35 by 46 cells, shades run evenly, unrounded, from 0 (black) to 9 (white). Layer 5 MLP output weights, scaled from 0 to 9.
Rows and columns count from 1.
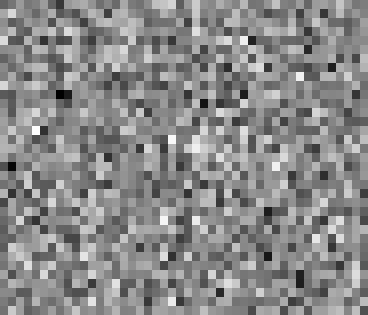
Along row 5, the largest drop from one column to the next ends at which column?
32
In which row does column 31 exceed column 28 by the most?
12
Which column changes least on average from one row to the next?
17
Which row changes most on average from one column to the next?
22
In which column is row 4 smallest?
39
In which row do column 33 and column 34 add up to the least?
29
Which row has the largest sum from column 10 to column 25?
7
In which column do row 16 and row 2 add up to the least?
14
